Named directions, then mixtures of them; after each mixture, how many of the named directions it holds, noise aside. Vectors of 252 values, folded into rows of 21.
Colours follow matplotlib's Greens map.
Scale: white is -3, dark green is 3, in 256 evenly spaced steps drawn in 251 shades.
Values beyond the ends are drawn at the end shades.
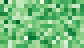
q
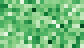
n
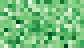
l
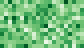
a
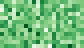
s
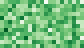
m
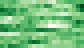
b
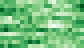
one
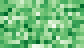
three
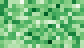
two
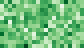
two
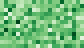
four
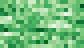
two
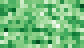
four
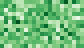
four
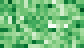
two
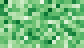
two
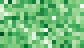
four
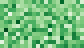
three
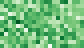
four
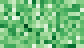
two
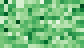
three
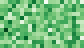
one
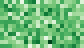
three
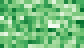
four
